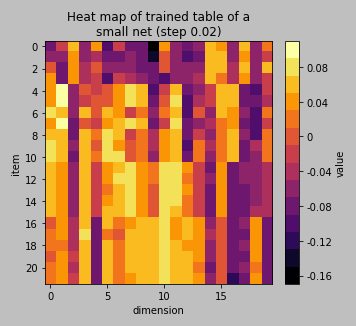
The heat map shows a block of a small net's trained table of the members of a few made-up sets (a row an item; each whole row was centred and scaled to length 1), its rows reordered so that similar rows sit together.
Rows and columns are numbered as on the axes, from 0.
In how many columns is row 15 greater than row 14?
2
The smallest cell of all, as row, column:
0, 9
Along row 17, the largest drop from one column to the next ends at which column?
4
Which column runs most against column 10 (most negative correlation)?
14
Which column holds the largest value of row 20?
10
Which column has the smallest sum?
17
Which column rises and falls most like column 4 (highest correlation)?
19
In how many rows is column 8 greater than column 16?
12
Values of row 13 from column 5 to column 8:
0.02 0.06 0.08 0.04
